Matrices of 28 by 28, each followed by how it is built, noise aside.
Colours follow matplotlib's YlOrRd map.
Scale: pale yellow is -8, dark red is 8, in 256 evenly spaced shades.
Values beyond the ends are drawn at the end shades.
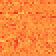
uneven rows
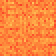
blocks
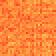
blocks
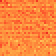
blocks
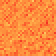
Hankel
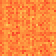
blocks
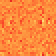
low rank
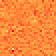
low rank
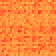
blocks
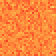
repeating rows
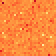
sparse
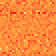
uneven rows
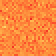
low rank
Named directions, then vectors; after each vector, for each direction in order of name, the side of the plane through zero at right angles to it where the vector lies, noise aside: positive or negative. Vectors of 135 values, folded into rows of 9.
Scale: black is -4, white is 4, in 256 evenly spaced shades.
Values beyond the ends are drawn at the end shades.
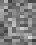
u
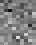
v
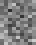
negative, positive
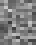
positive, negative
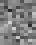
negative, positive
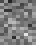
positive, positive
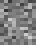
positive, positive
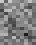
negative, negative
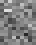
negative, negative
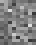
positive, negative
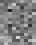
negative, positive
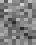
negative, negative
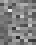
positive, negative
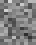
negative, negative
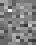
positive, negative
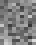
negative, positive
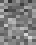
positive, positive
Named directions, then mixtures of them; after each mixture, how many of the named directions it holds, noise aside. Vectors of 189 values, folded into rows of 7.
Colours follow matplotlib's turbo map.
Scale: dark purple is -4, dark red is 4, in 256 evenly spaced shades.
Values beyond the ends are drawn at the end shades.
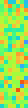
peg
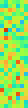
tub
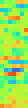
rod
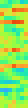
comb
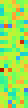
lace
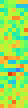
two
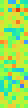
three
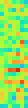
four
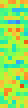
three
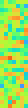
four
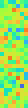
four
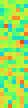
four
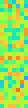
two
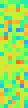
four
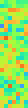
three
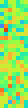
two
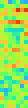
two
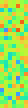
one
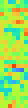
three
